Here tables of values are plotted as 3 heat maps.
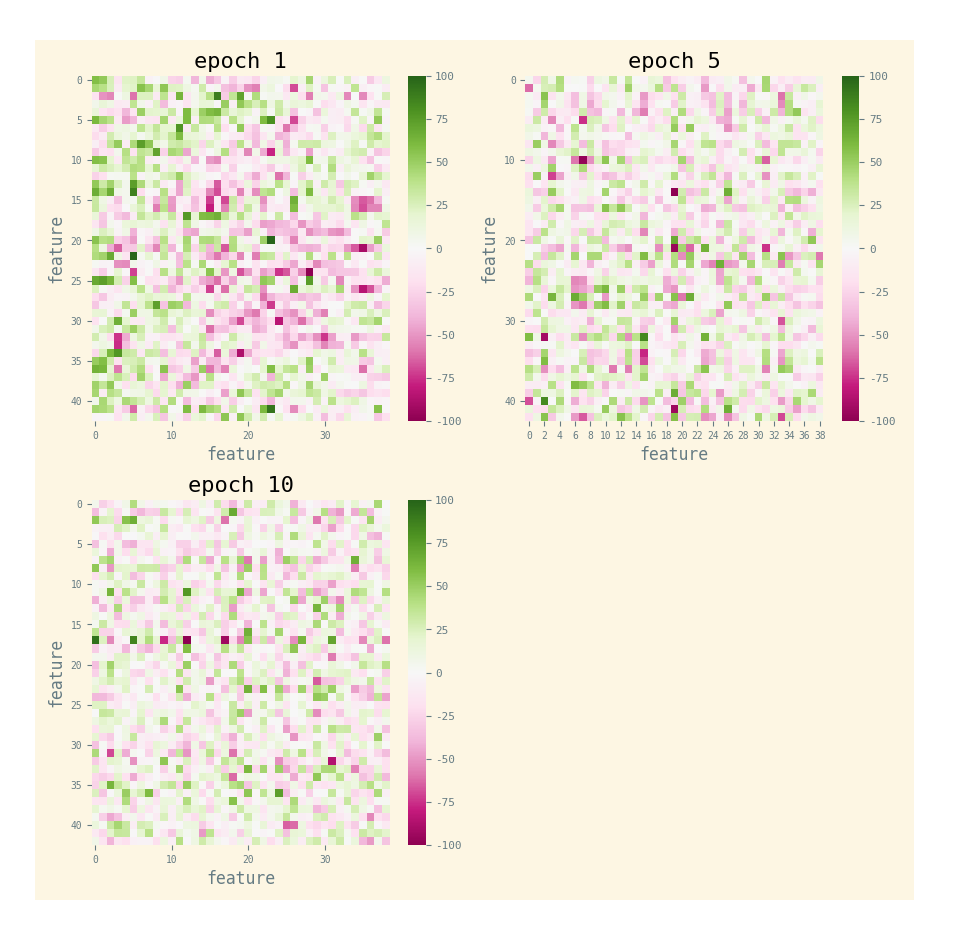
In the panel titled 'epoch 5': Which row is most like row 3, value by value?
2
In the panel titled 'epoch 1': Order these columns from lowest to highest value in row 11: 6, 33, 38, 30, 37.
37, 38, 30, 33, 6
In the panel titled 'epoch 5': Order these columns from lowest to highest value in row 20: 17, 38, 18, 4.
38, 18, 4, 17
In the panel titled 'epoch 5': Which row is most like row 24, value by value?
29
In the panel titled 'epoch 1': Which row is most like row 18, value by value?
27
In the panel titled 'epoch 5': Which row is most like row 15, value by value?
4
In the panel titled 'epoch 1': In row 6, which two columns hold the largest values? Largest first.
11, 19
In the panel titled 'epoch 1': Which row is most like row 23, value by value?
33
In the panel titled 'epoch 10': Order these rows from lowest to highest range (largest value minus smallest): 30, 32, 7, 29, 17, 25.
25, 30, 29, 7, 32, 17
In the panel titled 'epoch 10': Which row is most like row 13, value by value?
34
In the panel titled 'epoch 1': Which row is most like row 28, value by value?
9
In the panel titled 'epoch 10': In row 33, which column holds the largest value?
20
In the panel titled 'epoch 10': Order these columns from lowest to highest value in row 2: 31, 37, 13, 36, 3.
3, 37, 13, 31, 36
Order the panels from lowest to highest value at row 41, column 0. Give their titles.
epoch 10, epoch 5, epoch 1
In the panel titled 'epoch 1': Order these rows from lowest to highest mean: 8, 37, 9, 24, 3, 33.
24, 33, 9, 37, 3, 8
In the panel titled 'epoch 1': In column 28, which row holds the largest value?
25
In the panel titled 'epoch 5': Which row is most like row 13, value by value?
18
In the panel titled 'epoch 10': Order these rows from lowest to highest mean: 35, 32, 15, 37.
32, 15, 37, 35
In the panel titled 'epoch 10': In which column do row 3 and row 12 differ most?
30
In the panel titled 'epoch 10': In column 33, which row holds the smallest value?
31
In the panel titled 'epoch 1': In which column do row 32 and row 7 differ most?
3
